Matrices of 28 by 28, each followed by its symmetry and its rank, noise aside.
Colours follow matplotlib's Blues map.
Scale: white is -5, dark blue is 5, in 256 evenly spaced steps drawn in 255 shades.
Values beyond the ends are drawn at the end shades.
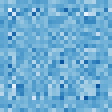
symmetric, rank three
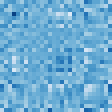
symmetric, rank three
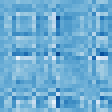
antisymmetric, rank two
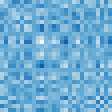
symmetric, rank two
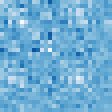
symmetric, rank three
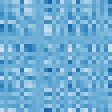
antisymmetric, rank two
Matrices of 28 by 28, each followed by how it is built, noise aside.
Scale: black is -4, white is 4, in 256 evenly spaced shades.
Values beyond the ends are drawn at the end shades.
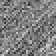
Hankel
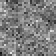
smooth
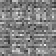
blocks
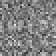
blocks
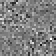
block diagonal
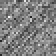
Hankel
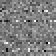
uneven rows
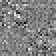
block diagonal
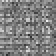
blocks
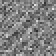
Hankel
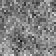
smooth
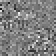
block diagonal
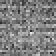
blocks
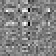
low rank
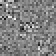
block diagonal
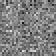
low rank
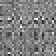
low rank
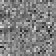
low rank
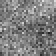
smooth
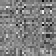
low rank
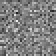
blocks
